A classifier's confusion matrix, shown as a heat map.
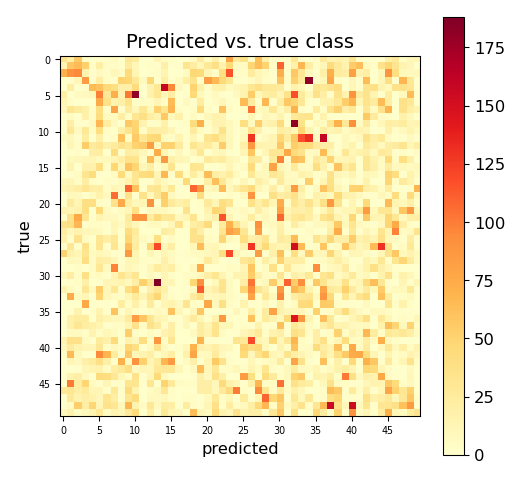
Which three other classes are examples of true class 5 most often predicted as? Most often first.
10, 32, 9
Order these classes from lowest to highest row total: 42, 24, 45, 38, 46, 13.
38, 13, 24, 45, 46, 42
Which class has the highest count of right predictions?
26
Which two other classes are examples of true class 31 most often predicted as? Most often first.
13, 26
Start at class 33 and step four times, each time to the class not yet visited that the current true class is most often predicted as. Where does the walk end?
19
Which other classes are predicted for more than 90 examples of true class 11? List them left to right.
26, 33, 34, 36
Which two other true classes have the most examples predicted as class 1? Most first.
45, 2
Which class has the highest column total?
32
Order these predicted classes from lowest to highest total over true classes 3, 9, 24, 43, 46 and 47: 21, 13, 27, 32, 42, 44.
13, 44, 21, 42, 27, 32
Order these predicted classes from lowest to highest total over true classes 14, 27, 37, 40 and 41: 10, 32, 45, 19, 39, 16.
16, 19, 39, 10, 45, 32
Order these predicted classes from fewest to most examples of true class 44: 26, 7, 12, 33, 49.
49, 12, 7, 26, 33
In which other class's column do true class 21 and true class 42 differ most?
15
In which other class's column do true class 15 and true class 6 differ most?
29
